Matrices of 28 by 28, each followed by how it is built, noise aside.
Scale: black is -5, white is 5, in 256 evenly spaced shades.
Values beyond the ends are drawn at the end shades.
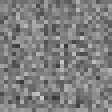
blocks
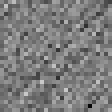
Hankel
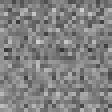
repeating columns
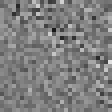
upper triangular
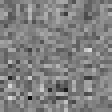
low rank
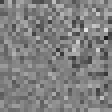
upper triangular
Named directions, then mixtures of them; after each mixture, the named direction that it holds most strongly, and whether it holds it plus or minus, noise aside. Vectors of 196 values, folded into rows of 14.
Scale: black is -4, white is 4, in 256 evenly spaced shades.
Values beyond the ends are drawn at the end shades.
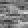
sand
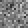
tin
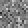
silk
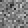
tin, plus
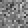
tin, plus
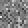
silk, plus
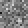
silk, plus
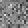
tin, minus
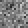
tin, plus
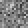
tin, minus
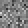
silk, minus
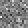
silk, plus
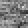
sand, minus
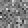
silk, plus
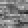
sand, minus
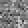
silk, plus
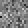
silk, minus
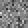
silk, minus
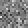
silk, plus
